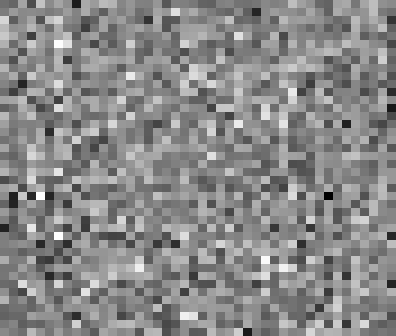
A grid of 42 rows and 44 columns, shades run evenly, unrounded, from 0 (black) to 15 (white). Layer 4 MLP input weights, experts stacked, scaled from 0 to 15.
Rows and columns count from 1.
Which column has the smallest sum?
44
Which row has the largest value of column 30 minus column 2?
25
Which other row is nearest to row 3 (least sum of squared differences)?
4
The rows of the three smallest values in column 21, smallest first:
37, 7, 9
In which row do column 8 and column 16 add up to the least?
8
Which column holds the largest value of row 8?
43
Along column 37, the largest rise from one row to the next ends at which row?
26
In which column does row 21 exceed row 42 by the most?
28
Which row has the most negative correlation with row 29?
5
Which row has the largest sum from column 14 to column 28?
10
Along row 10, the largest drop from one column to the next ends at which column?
24
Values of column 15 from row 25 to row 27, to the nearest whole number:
7 7 9
